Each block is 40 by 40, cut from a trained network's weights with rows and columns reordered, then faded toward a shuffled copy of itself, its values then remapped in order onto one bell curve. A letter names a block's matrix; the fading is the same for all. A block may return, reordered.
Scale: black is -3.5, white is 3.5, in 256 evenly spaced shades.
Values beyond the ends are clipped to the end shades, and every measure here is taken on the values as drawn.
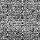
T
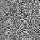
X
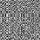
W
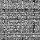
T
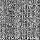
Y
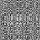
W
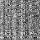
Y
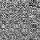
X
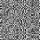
W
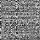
T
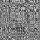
X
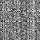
Y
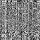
Y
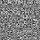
X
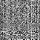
Y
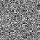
X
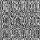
W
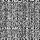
Y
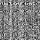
Y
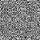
X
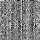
Y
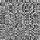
W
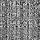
Y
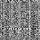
Y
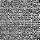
T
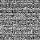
T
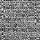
T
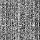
Y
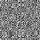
X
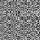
W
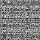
T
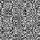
W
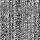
Y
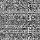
T
